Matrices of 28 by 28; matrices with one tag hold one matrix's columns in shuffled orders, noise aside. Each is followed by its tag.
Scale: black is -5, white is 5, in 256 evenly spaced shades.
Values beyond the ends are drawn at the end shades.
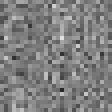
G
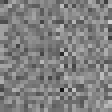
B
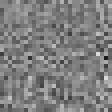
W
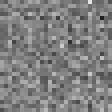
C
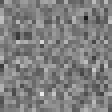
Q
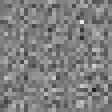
B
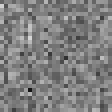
G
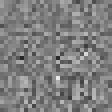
W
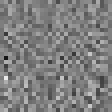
W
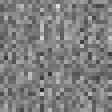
G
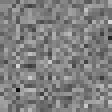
B
